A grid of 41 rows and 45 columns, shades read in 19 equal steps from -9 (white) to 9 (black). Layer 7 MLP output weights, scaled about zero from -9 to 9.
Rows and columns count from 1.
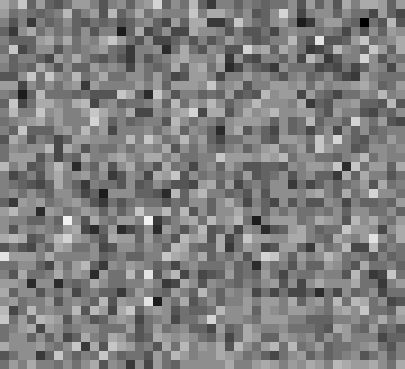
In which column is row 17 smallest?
36
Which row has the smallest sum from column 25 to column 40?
41
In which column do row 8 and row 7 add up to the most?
26
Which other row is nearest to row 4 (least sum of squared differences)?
23
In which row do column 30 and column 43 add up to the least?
11
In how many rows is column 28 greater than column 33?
22
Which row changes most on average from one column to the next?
31
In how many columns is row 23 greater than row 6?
21
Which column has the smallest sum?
8
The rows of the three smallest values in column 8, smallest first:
25, 27, 2
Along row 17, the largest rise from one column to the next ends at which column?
7
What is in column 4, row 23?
-1
